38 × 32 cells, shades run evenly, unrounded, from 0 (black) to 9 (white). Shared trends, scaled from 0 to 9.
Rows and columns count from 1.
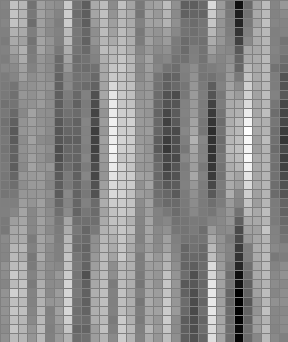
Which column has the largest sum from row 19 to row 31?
14
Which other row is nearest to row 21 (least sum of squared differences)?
12
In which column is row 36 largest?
24
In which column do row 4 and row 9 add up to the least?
27
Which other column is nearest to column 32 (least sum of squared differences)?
20
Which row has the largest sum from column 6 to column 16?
33
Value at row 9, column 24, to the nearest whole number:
4
